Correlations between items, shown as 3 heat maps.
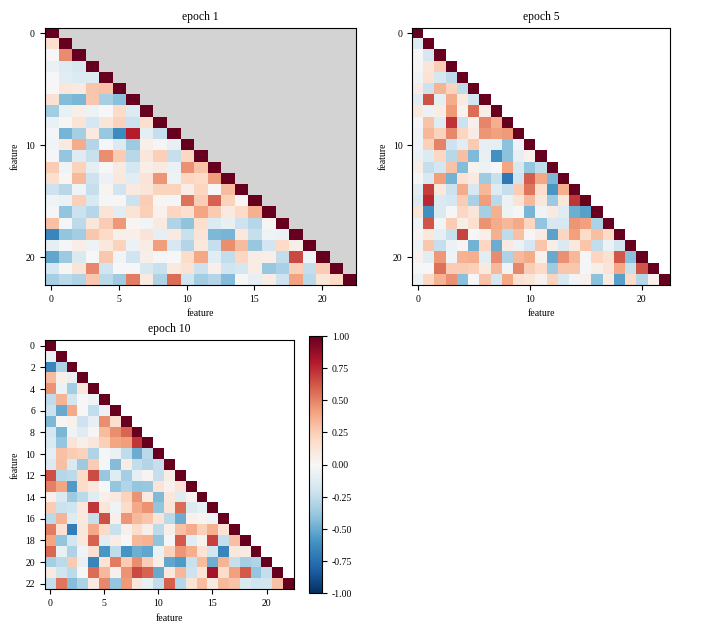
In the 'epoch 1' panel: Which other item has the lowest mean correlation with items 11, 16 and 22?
1
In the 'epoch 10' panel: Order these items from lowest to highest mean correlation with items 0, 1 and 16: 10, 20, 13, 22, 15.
20, 15, 10, 22, 13
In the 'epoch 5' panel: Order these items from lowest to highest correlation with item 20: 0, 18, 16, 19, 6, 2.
19, 6, 0, 16, 2, 18
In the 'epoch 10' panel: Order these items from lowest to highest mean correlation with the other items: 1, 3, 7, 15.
1, 3, 7, 15
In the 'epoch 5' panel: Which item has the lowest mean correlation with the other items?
12
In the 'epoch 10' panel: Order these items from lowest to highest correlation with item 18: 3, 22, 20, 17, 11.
20, 22, 11, 3, 17
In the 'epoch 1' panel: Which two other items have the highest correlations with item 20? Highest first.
18, 11
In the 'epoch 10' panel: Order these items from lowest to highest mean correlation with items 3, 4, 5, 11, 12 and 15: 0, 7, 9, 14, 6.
6, 14, 7, 9, 0
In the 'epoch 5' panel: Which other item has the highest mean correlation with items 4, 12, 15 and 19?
1
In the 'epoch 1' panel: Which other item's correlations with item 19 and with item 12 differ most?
15
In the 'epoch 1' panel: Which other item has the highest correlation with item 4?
11
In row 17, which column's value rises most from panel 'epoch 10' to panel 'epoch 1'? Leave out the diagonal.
2
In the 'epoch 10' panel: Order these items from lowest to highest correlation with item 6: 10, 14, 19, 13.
13, 19, 10, 14
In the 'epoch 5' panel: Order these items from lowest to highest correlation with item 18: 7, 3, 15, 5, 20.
3, 5, 15, 7, 20
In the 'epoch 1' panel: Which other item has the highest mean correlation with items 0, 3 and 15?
12
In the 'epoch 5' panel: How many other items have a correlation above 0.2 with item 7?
9
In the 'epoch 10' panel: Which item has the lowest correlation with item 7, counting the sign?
19
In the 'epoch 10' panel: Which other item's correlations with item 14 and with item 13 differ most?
8
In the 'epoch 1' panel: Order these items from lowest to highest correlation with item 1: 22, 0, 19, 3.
22, 3, 19, 0
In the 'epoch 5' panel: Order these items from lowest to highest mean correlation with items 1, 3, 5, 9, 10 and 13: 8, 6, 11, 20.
11, 8, 6, 20
